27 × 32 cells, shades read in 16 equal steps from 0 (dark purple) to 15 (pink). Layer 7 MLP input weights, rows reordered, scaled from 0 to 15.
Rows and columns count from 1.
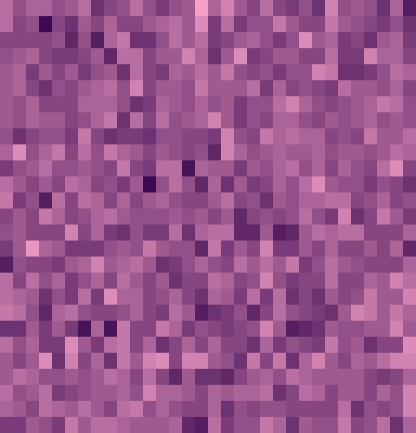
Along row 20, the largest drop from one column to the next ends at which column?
16
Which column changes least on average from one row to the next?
27
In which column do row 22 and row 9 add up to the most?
32
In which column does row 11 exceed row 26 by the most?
31
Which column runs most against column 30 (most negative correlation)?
26
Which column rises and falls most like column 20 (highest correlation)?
13
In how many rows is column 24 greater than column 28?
13
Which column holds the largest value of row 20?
28
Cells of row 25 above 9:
6
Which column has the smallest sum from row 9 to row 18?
15
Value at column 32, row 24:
9
